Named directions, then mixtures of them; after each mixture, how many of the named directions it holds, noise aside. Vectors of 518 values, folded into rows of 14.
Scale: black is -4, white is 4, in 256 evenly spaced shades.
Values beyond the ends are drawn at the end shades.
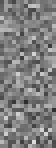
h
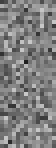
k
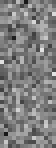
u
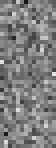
one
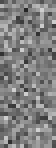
one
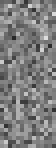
two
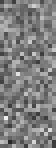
two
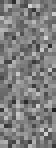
two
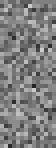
three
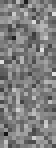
one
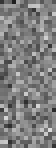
three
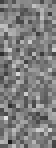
two
